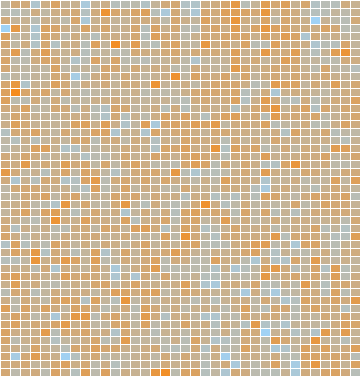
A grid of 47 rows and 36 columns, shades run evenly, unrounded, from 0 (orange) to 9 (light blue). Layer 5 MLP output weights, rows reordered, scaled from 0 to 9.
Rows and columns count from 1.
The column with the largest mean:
22
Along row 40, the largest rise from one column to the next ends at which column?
10
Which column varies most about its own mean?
27
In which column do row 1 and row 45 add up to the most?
7
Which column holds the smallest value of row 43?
32
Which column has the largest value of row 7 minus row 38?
13
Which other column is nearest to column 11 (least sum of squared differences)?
14
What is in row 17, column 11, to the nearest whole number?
3
